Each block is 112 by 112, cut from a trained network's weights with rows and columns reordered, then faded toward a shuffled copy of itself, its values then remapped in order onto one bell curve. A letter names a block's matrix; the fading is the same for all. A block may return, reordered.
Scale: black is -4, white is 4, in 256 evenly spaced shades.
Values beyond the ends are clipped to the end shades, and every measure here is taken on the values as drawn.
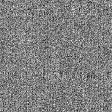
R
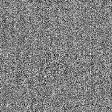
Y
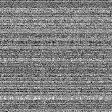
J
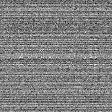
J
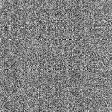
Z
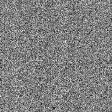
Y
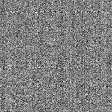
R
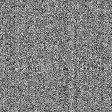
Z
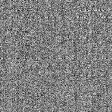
Z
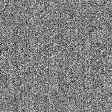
Y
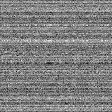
J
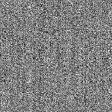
R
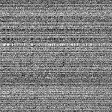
J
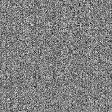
Y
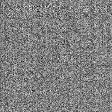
R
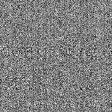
R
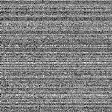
J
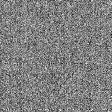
Y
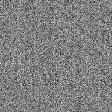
Z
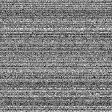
J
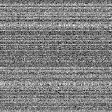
J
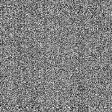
R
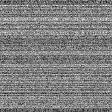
J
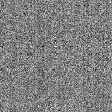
R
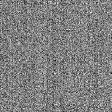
R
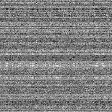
J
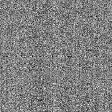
R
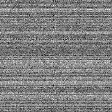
J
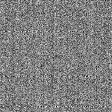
Z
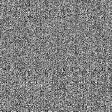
R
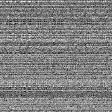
J
